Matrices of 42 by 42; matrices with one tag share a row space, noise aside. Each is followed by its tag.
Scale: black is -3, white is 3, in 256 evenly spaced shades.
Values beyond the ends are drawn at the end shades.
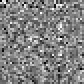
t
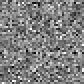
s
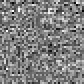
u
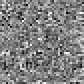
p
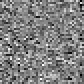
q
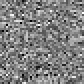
p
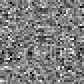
q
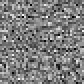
u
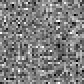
u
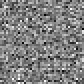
u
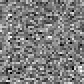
q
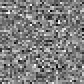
s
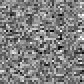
t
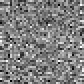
q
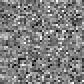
s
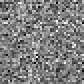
s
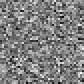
t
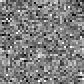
p
